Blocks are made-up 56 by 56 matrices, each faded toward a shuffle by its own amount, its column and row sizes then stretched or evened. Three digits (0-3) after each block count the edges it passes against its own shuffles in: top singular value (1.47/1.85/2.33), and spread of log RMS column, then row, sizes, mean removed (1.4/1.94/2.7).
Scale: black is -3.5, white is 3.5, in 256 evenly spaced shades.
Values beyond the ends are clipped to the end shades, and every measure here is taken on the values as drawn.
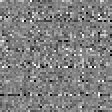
0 2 3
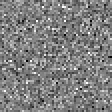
0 0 1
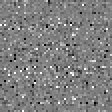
0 0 2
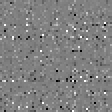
0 1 2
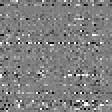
1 2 3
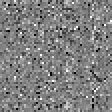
1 1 0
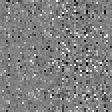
1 2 1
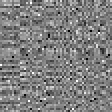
3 0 0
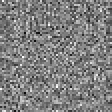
1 0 0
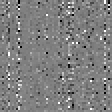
2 3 1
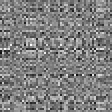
3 1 3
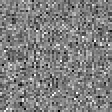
2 0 0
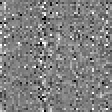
0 3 1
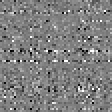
0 2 3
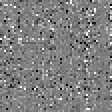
0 2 1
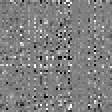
0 3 2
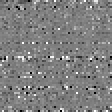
0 0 3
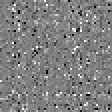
1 2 1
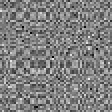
3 0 1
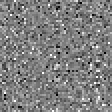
1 1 0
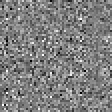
0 2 1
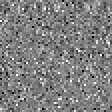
1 0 0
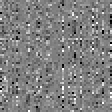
1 3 0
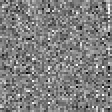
1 2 1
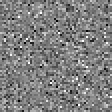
1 1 0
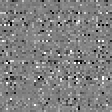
0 1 3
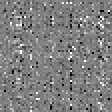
1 2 1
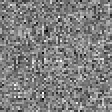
1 1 0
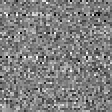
1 0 2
